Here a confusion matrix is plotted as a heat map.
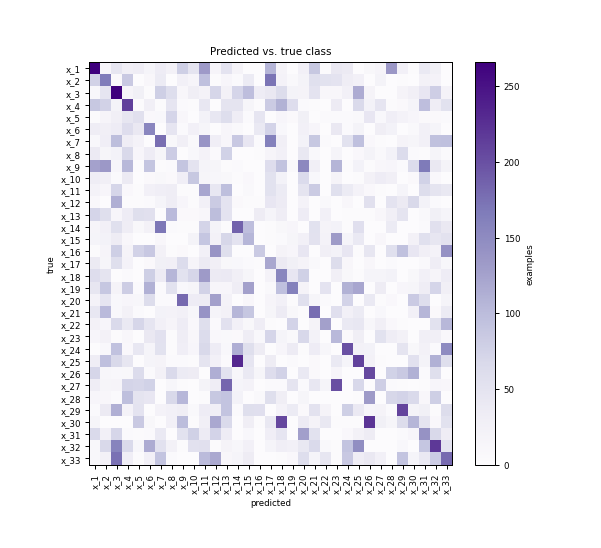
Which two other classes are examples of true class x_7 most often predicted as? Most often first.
x_17, x_11
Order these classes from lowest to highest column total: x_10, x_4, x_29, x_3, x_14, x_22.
x_22, x_10, x_29, x_14, x_4, x_3
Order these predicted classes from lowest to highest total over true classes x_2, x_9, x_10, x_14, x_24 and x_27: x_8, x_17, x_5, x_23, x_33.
x_8, x_5, x_33, x_17, x_23
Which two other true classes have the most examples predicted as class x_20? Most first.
x_9, x_31
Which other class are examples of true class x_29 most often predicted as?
x_3
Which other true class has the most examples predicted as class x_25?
x_32
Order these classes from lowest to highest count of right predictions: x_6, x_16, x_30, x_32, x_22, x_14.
x_16, x_30, x_22, x_6, x_14, x_32
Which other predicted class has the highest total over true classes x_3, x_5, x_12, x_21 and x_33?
x_11
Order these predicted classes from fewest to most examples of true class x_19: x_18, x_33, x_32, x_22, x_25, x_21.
x_21, x_33, x_22, x_32, x_18, x_25
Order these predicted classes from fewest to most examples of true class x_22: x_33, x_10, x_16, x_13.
x_10, x_16, x_13, x_33
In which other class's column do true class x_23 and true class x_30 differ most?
x_26
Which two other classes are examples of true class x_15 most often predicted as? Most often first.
x_23, x_11
